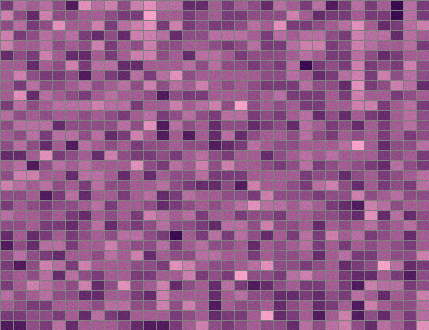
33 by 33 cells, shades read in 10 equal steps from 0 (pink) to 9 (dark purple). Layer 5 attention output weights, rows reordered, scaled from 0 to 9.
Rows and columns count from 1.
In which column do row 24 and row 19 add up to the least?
26
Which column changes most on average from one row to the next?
11
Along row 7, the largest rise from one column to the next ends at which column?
24
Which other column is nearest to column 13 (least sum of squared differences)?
23
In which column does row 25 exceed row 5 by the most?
1
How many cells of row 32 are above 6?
7
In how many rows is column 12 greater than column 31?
11
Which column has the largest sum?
25
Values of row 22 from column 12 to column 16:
2 3 4 3 6
